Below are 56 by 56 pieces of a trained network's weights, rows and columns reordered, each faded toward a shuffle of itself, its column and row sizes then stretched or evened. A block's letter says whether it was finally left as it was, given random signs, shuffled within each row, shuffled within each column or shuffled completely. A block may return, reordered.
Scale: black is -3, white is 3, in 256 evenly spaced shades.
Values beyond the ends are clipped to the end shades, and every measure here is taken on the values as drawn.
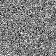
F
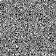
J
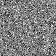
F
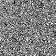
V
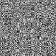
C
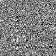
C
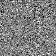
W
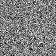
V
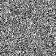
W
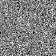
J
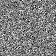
F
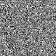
J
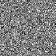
C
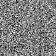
W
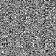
C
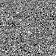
J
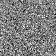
F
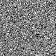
V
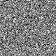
V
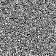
V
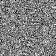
F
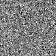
F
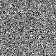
J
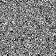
V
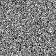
F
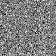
W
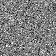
F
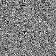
J
